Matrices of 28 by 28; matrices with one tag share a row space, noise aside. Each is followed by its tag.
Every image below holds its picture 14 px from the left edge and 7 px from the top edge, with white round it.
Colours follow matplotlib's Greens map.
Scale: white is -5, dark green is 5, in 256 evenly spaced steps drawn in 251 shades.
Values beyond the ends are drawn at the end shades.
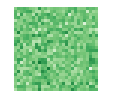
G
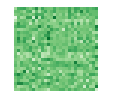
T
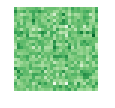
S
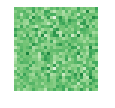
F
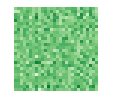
F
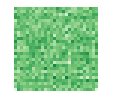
S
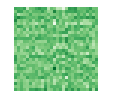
S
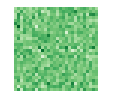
G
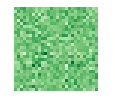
G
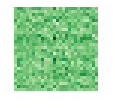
S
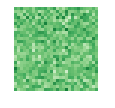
S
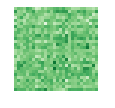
S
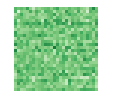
S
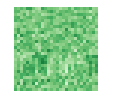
G
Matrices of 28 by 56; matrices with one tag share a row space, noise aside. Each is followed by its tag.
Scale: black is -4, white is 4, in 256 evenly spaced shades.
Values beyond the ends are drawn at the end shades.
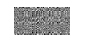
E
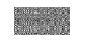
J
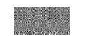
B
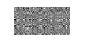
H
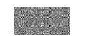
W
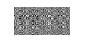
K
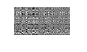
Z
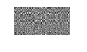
B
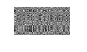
H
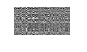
Z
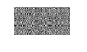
B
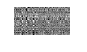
Z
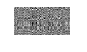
E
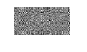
W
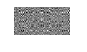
W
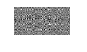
B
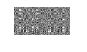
K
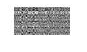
Z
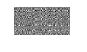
B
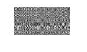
J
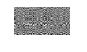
H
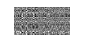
Z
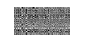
Z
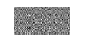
B
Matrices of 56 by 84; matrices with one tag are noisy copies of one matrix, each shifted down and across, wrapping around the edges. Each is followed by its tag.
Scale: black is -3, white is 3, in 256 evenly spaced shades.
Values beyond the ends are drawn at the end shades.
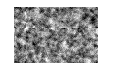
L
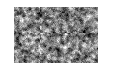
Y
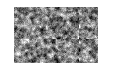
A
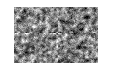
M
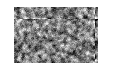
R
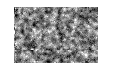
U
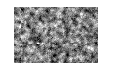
U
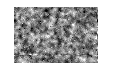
U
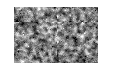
Y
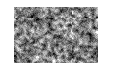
Y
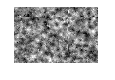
Y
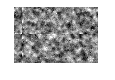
A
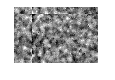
R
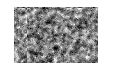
M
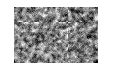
M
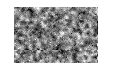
Y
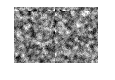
A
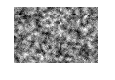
Y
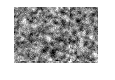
L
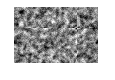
M
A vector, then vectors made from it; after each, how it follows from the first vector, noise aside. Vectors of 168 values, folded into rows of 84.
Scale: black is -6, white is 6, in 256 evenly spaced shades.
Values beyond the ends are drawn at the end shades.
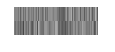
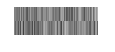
sign-scrambled.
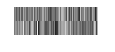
negated, scaled up.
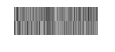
reversed.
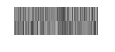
copied.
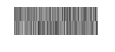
sign-scrambled.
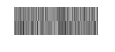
copied.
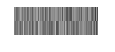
sign-scrambled.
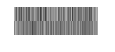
wrapped around, negated.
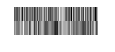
negated, scaled up.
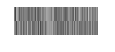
reversed, negated.
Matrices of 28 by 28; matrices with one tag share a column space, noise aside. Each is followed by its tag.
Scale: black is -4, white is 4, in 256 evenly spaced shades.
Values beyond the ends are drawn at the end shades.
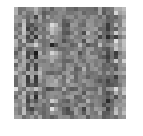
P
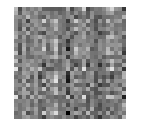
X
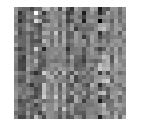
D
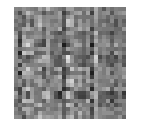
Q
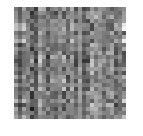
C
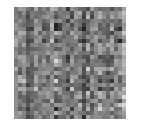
C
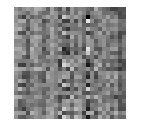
X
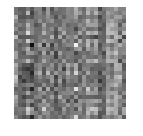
P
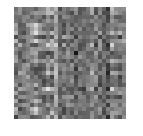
P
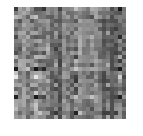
X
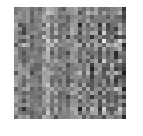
P
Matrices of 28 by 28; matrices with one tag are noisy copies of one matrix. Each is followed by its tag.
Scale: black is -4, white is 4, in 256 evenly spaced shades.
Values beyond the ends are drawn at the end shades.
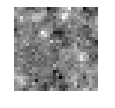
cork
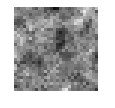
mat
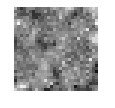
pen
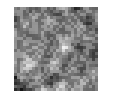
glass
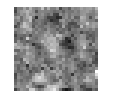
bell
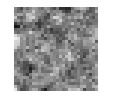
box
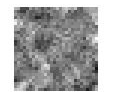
pen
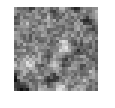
glass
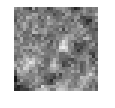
glass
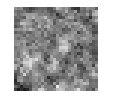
glass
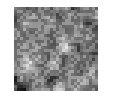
glass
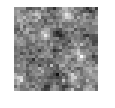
cork
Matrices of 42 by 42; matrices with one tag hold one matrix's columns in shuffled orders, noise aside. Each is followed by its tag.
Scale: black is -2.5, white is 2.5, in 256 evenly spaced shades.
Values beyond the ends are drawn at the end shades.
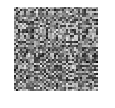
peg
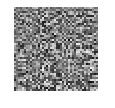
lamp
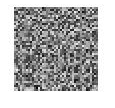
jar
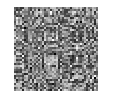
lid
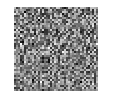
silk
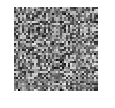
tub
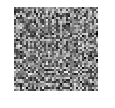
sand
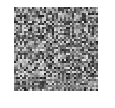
tub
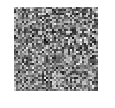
silk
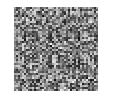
lid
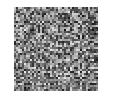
tub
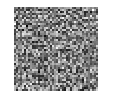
jar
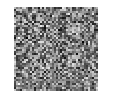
tub
